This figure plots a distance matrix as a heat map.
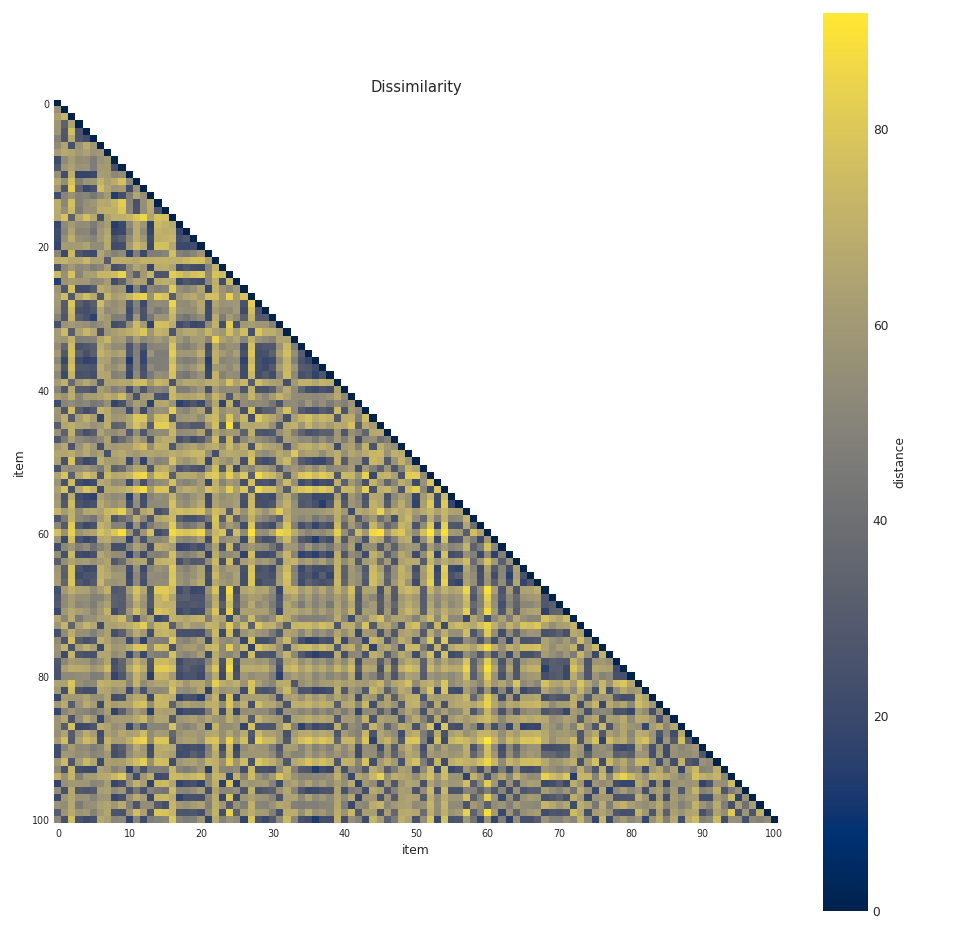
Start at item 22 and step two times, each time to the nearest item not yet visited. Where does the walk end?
7
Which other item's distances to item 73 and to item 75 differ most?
12
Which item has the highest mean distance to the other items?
22
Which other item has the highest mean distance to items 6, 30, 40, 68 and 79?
60
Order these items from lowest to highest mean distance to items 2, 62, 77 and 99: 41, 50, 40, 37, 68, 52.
68, 40, 37, 50, 52, 41
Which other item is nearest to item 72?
94
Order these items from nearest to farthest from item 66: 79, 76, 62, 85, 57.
62, 85, 57, 79, 76
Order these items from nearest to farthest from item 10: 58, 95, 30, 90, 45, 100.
100, 30, 58, 90, 95, 45
